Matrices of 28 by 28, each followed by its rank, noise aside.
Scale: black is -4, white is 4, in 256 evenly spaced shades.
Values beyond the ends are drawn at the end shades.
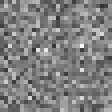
eight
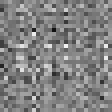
five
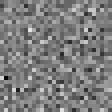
six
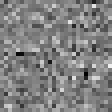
six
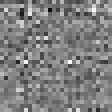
six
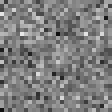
six
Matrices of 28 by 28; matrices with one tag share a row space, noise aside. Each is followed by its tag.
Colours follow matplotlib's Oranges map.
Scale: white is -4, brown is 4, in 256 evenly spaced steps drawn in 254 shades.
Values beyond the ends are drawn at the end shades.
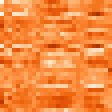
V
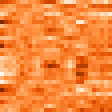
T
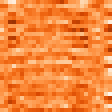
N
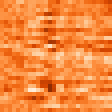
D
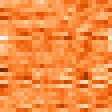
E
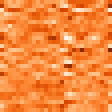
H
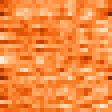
E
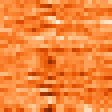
D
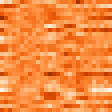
T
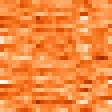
E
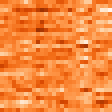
E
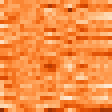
T
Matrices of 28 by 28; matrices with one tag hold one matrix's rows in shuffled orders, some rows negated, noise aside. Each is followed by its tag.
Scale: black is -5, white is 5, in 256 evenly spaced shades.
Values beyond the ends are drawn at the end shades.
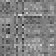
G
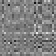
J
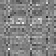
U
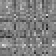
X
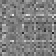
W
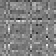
U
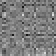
W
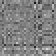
J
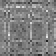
U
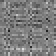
U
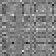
W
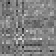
G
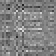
G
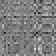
J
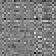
J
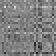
J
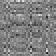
U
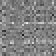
W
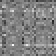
W
